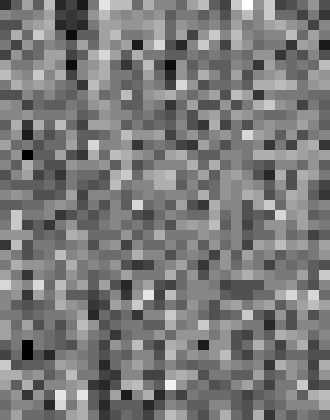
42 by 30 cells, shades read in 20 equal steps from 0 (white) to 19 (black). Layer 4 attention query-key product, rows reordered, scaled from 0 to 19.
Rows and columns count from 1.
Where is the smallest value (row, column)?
1, 23
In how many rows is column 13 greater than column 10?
21
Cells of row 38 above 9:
17
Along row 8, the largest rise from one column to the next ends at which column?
7
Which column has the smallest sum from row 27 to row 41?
16
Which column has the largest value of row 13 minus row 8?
19
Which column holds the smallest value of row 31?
13
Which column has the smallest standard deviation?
18
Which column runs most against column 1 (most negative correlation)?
11
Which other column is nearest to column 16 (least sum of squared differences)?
28
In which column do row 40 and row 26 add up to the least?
6
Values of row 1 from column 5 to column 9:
5 16 14 17 10
